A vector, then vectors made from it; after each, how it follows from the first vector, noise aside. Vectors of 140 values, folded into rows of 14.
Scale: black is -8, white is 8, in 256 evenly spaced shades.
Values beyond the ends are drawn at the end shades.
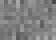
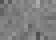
reversed, negated, partly zeroed.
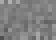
reversed, partly zeroed.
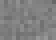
shrunk.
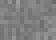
shrunk.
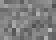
wrapped around, negated.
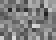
wrapped around, negated, scaled up.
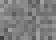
reversed.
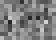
wrapped around, negated, scaled up.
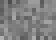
reversed, negated.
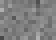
reversed, partly zeroed.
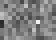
wrapped around, negated, scaled up.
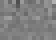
negated, partly zeroed.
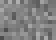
reversed.
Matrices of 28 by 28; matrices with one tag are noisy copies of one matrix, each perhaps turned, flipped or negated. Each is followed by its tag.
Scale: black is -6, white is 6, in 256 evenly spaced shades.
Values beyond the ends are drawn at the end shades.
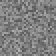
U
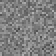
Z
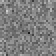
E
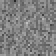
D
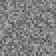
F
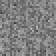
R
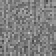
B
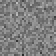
F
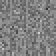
R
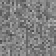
R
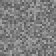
E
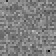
R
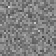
Z
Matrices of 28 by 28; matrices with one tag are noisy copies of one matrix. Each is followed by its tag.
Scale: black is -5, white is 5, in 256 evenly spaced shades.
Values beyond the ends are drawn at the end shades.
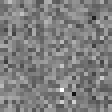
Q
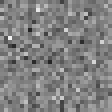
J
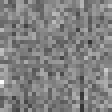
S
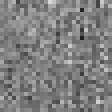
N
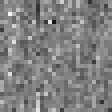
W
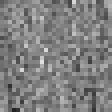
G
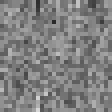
W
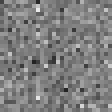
J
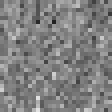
W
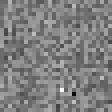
Q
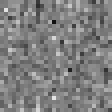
W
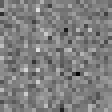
J
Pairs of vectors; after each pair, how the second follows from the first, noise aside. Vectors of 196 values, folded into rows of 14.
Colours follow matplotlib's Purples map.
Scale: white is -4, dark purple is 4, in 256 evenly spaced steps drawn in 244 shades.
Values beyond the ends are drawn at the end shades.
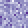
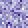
wrapped around.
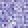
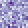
wrapped around, negated.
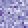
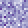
shuffled.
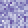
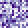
wrapped around, scaled up.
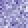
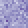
negated, shrunk.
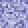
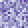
wrapped around, negated.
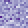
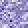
shuffled.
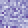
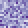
copied.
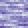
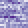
wrapped around.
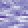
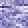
wrapped around.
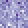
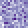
shuffled.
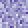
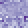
wrapped around, partly zeroed.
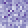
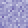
negated, shrunk.
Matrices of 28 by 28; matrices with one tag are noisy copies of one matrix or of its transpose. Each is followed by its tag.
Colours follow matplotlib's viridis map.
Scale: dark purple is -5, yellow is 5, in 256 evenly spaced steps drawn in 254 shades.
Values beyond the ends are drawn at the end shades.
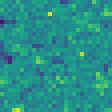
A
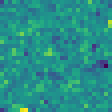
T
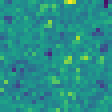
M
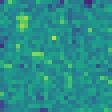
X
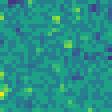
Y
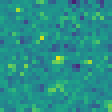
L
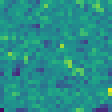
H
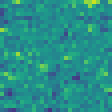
Y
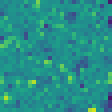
H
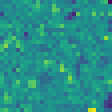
H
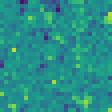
A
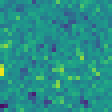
M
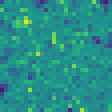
X
